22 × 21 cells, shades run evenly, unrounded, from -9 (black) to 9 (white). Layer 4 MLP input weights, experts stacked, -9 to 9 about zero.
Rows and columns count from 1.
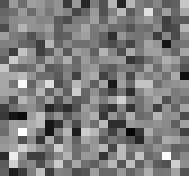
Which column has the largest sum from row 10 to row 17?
3
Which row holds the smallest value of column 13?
11
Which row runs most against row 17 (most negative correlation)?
1
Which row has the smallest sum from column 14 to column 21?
17
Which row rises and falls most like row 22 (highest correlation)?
15
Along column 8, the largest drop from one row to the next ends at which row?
14
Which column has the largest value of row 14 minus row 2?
10
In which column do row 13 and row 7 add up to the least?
2
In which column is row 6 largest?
6
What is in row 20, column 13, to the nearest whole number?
0
